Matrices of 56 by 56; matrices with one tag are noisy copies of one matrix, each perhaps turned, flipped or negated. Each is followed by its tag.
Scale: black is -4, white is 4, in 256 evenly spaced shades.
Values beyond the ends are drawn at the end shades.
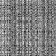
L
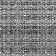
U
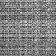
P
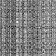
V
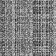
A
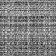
V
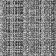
A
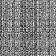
P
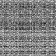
U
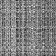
V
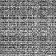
P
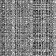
A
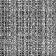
L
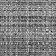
V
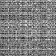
P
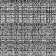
A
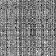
P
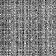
L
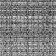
V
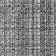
V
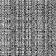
L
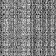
U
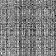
P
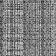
A
